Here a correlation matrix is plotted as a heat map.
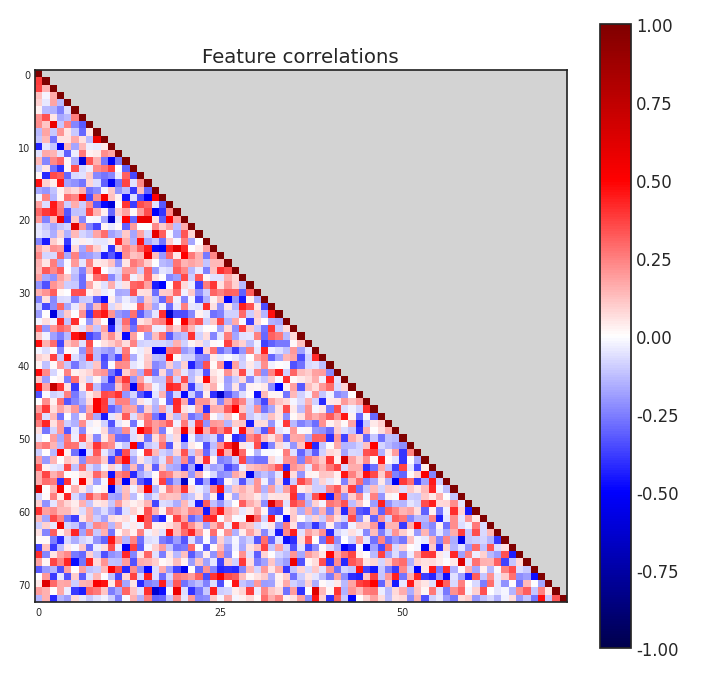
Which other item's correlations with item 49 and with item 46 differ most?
70
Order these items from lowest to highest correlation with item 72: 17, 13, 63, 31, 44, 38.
17, 63, 44, 13, 31, 38
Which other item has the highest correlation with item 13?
51
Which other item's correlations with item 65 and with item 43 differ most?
2
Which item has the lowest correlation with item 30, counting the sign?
44
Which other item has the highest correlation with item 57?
0
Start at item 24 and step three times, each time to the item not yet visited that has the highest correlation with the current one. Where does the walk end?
38
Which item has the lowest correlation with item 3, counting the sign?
10
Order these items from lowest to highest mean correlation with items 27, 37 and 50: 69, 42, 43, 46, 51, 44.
42, 44, 69, 43, 46, 51
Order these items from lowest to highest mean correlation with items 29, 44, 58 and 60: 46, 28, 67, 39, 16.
16, 28, 46, 39, 67
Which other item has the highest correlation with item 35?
67
